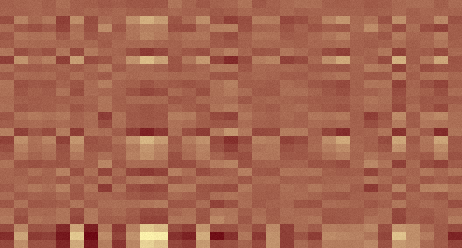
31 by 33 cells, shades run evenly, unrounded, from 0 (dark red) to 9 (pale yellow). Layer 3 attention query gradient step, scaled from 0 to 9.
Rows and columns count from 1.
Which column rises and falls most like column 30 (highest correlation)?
26
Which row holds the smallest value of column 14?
30
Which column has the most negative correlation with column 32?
17
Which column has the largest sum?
11
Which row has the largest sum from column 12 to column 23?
28
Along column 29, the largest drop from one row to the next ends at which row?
9
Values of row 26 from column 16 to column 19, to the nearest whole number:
2 3 4 3
